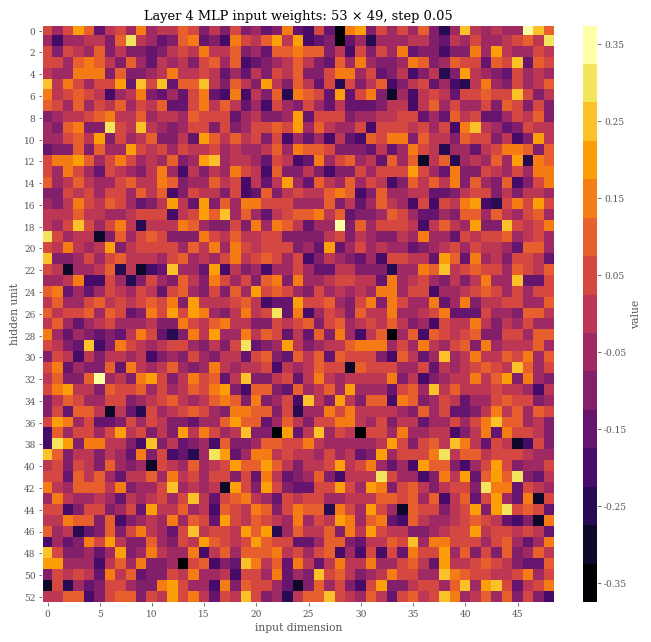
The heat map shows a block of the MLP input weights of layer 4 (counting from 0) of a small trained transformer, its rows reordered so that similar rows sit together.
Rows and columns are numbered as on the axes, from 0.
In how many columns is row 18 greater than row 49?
28
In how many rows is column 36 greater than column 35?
21
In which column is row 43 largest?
14
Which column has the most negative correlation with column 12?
9
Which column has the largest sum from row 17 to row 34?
16
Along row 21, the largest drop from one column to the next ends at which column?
1
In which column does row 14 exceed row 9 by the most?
39
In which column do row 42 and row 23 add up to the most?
42
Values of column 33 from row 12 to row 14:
0.1 0.05 -0.2
